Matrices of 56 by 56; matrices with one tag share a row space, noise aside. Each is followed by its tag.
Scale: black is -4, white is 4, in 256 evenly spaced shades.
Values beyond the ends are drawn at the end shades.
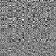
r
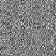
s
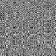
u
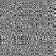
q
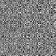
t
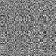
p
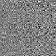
t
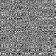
q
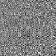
t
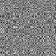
u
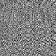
t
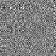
s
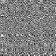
p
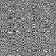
r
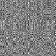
u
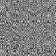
u
